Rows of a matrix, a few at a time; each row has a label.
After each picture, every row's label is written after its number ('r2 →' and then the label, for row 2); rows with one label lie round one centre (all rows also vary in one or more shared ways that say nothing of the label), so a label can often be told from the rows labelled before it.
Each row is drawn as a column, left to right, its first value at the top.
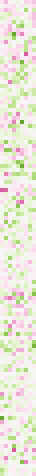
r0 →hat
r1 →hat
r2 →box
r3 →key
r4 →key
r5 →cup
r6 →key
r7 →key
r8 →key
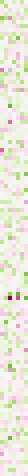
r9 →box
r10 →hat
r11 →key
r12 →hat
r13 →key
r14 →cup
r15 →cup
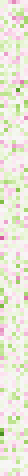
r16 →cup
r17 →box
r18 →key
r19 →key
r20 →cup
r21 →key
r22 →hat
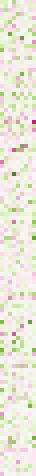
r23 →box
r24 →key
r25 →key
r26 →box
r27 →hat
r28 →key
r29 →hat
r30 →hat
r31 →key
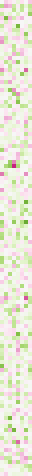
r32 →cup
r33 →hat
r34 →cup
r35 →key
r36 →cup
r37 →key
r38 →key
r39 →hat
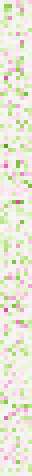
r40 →key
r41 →key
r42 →key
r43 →hat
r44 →cup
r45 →box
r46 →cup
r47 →hat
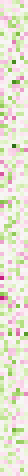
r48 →hat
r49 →key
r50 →key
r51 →cup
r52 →box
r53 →hat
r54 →hat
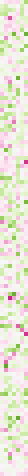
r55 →box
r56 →box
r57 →key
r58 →key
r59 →box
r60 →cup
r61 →box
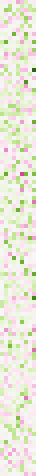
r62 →box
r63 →key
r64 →key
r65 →cup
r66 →key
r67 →hat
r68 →box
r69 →key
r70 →cup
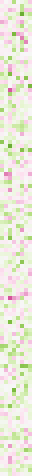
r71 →key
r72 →cup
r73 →hat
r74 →box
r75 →cup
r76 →cup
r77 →box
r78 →hat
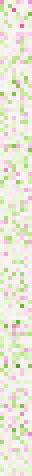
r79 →hat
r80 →box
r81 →key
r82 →cup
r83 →hat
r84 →cup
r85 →hat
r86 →hat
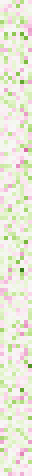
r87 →box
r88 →hat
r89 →cup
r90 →hat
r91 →key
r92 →box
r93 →key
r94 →box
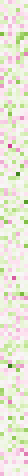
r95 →box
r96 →key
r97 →box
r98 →key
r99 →key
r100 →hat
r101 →key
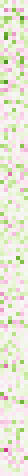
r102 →box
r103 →hat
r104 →hat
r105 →key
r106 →cup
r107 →hat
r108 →key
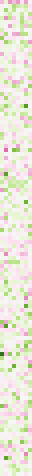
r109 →hat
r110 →key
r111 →hat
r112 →key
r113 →hat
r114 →hat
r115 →key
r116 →box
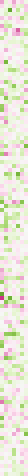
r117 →key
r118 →key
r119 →key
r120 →hat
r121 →key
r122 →hat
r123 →cup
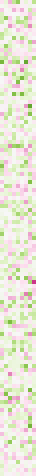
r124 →hat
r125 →box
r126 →hat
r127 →box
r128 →box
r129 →box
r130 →box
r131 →key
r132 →box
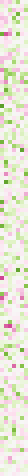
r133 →key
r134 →cup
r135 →key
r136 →cup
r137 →box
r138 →box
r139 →key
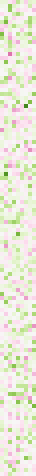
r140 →key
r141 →box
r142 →key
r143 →key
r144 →cup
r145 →box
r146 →hat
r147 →hat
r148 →box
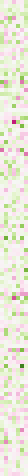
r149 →key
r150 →key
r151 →hat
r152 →key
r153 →cup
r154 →box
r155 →box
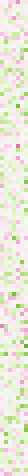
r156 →box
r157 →cup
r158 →cup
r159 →key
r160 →hat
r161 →box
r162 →cup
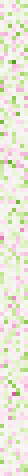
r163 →cup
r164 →box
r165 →cup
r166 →hat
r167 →box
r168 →key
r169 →cup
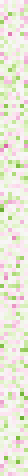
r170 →key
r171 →key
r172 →cup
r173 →cup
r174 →cup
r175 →box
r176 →key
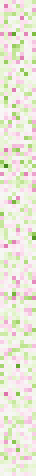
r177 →cup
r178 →hat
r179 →cup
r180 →hat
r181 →box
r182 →key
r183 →cup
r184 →cup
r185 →hat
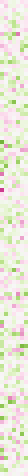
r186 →hat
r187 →hat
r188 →key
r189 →hat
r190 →cup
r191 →cup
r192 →key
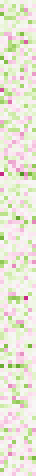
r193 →hat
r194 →cup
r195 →box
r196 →box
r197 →box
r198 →key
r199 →cup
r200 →key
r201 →box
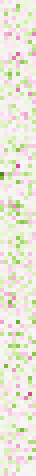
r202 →key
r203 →cup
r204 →key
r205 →cup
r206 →key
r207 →key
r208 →key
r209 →hat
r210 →box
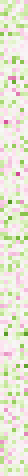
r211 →cup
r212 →key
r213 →key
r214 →hat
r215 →hat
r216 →cup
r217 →key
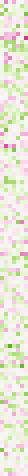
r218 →box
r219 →key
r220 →cup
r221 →cup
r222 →cup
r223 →box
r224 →cup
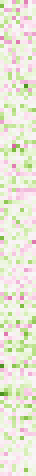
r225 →box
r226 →box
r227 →box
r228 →key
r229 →box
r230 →box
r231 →hat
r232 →hat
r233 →hat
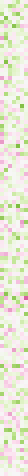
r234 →box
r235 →hat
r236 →key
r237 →cup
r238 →box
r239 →hat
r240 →key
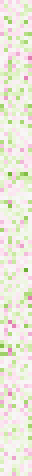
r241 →hat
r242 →box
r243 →key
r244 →cup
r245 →key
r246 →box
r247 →key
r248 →key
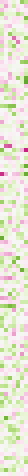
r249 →hat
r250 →hat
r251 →hat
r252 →cup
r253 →cup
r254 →box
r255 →box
